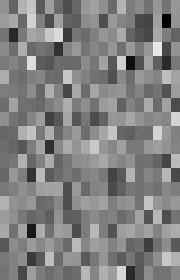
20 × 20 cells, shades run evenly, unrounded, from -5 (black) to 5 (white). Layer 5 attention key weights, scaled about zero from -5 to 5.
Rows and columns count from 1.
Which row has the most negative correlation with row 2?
19
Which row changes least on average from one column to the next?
14
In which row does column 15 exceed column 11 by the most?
9
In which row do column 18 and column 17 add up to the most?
4
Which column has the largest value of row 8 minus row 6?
13
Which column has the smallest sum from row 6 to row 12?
7
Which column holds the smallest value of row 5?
15
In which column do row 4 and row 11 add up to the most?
18
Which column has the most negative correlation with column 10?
6
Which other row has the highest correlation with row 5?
20
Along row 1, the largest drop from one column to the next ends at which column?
5
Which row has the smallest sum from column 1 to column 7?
11
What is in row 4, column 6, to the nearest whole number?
-1
